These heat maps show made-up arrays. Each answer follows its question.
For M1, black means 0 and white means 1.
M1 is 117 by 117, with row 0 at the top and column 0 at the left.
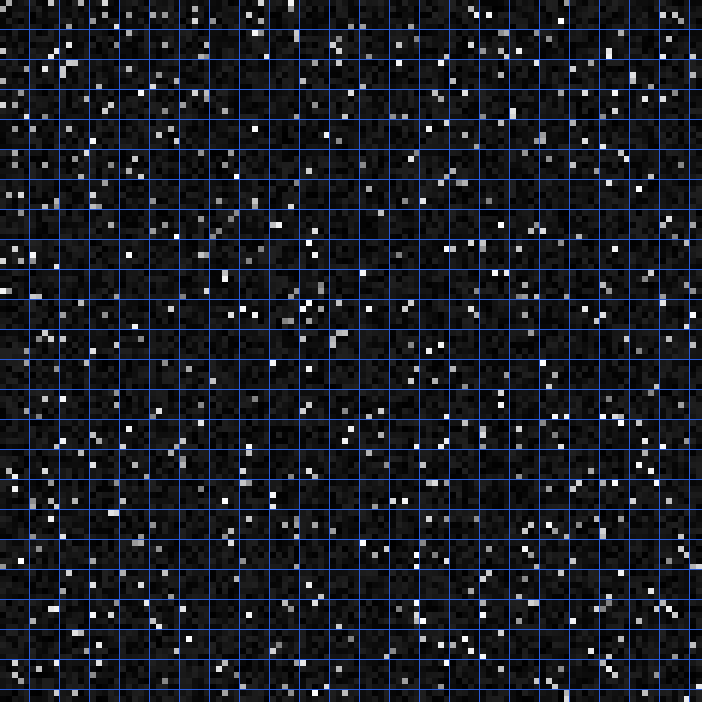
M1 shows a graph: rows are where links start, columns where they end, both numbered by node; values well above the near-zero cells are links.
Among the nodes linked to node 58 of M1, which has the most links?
node 15
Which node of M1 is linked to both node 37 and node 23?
node 89
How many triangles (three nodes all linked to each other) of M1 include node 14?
0
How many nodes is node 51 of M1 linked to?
8
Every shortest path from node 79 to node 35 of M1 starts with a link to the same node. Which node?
node 2
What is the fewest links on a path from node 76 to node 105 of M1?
5
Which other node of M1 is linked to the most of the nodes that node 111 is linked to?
node 8
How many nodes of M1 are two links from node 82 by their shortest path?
4
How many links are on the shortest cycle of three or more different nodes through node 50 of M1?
5
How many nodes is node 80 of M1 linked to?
11
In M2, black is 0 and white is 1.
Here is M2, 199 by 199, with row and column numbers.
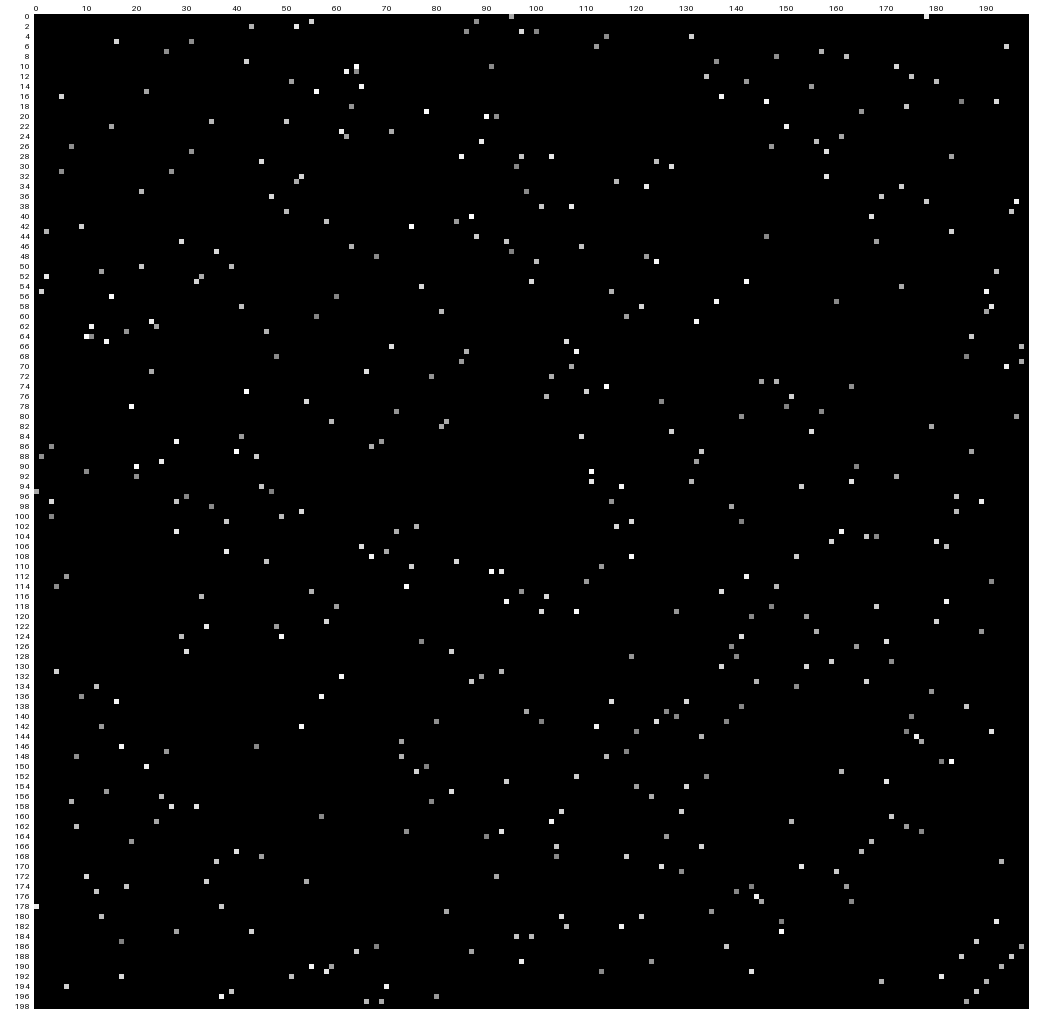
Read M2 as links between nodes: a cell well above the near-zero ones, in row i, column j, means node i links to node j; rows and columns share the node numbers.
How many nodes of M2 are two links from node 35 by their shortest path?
2
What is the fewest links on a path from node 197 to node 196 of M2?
5
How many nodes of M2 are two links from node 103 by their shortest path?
6
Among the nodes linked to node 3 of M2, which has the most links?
node 97
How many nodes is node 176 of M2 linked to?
1
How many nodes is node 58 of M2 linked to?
3
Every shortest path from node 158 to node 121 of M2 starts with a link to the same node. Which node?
node 32
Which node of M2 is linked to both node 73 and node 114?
node 148
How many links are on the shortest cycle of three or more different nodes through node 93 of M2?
6
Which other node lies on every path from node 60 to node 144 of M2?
node 133
